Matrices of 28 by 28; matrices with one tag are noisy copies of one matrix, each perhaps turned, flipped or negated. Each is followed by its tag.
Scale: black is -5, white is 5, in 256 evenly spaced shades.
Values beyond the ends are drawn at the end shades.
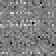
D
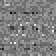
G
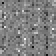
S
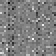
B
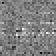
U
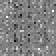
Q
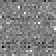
B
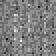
Q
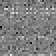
B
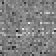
U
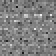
Q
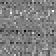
D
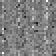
S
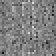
U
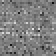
U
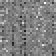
D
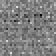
Q
